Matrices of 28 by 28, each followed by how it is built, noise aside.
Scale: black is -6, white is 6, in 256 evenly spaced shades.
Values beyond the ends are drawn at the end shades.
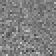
lower triangular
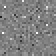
sparse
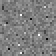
sparse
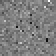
sparse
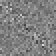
banded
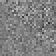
upper triangular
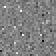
sparse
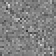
banded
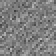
Hankel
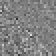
lower triangular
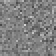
upper triangular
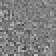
lower triangular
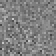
lower triangular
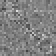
banded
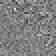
upper triangular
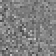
lower triangular
